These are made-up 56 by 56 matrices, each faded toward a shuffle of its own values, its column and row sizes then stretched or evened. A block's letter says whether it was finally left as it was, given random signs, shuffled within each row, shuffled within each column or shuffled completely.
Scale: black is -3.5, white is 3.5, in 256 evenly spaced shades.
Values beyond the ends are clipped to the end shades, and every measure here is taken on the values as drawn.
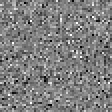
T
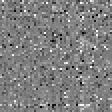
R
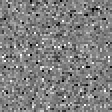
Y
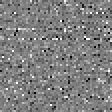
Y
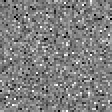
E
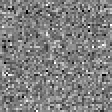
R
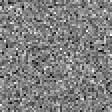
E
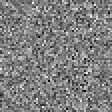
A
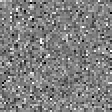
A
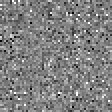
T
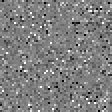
E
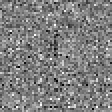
R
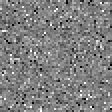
E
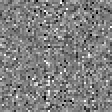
A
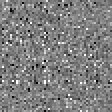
R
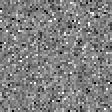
E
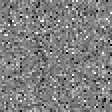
A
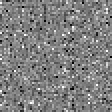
A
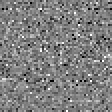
Y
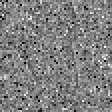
E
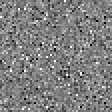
E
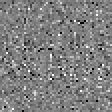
R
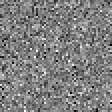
A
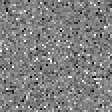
E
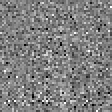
R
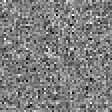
T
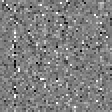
A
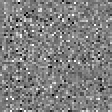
R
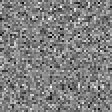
R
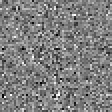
T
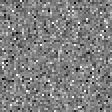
E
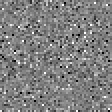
Y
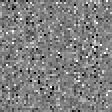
A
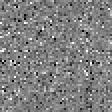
T
